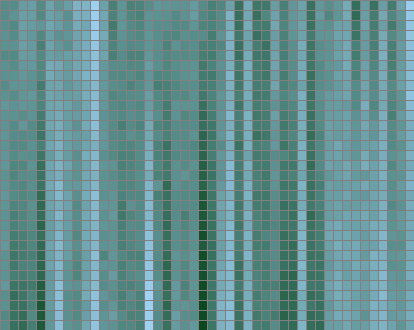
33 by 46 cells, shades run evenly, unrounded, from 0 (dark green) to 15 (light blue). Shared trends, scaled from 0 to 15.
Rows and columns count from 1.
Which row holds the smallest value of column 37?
2
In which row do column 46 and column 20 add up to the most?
1
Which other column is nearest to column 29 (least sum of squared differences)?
30
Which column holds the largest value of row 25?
17
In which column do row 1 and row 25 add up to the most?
11
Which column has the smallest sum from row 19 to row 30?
23
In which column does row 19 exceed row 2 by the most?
40
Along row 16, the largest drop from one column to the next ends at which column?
35
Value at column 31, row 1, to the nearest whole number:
9
